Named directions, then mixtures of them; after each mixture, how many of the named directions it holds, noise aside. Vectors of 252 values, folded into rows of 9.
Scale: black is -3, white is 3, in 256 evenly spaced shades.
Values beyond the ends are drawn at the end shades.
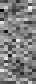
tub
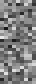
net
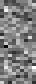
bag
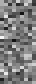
one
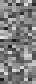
one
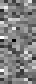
three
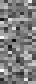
two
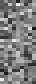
one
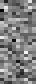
three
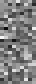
one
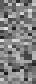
one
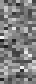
two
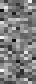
three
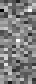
three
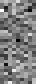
three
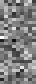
two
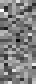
three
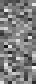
two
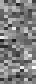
two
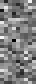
three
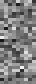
two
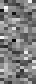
three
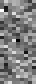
two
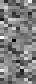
three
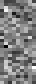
one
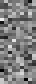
two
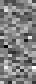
one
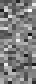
three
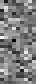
three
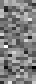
one
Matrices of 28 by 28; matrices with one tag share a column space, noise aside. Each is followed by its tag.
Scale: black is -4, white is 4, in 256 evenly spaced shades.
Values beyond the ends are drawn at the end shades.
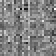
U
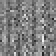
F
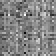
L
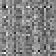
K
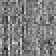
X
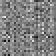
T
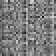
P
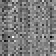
T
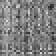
K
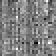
X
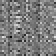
T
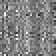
L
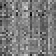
L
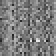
F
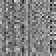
P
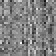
X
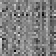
L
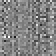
T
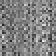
F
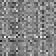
T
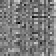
P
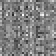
L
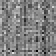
K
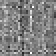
K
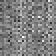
T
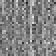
X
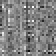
K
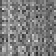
F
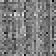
L
